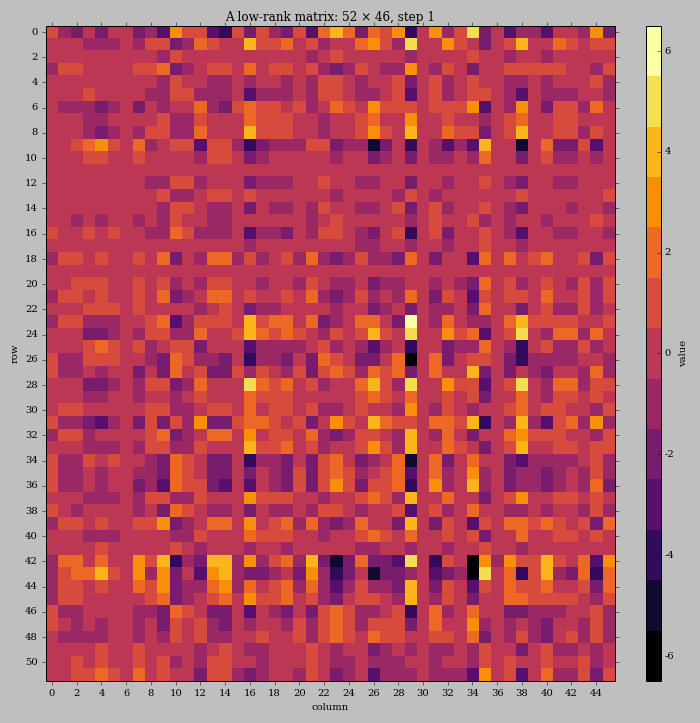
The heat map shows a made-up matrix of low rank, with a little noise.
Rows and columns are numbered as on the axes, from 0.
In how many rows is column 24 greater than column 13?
17
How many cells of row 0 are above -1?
24
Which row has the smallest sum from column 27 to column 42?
9
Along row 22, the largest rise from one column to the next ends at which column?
35
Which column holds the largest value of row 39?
29
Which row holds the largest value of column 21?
42
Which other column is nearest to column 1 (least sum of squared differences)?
39
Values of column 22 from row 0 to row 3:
2 -1 0 -1
